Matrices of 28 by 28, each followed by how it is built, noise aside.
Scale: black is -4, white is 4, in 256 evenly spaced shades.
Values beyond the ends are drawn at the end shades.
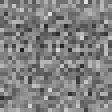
repeating columns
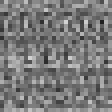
repeating columns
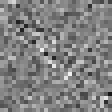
banded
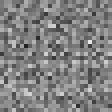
repeating columns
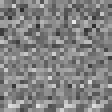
repeating columns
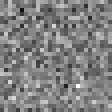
repeating columns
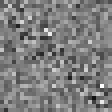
banded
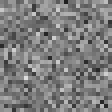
Toeplitz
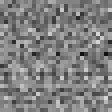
repeating columns
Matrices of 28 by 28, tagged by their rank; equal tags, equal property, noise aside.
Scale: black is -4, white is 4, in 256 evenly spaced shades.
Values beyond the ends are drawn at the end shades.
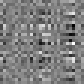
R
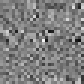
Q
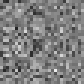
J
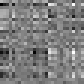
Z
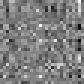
J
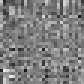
J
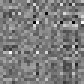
J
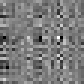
R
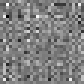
J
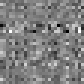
J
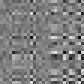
Z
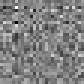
J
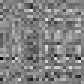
J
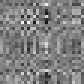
R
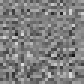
Q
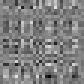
R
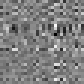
J
